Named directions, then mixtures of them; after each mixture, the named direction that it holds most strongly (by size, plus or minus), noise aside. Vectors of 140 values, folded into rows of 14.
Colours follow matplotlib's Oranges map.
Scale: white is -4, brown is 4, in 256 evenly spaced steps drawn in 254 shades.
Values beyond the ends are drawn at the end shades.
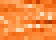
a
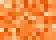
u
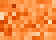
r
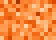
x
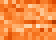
a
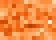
r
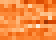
a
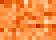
u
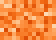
u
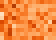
r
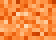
x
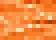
a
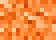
u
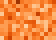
x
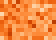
x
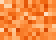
u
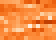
a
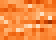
a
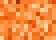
x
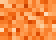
u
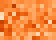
r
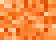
u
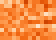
u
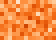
x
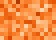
x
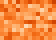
x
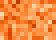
x
